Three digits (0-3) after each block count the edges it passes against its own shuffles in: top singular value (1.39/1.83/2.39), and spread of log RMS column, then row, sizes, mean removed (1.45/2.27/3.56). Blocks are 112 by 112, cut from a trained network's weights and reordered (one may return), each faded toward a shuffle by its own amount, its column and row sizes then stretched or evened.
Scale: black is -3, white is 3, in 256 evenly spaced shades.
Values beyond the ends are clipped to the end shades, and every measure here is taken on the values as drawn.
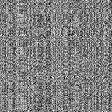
3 0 1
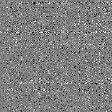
0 2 2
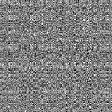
3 2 0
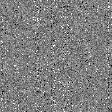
0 2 0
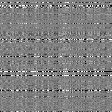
3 0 3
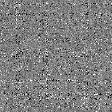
0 2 2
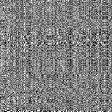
3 1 2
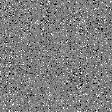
0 2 1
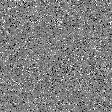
0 0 1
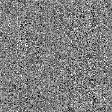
0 2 0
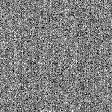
1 0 0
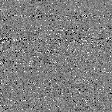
0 1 2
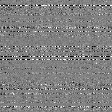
2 0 3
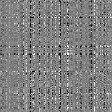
3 3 2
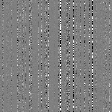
2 3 0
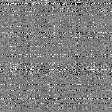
1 1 3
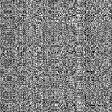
3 1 1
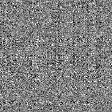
1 1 2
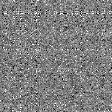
2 2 1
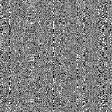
2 2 0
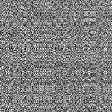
3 2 1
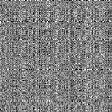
3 1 2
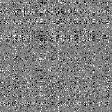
2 2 2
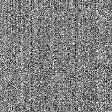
2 1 1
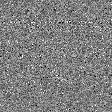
0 0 1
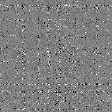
1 2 2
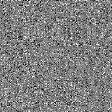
2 1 1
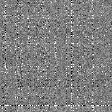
2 2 1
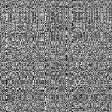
3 2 0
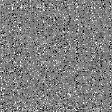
1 2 1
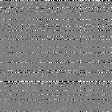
2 1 3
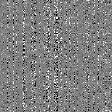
2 3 1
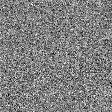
0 0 1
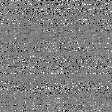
0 1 3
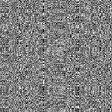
3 2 0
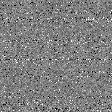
1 0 2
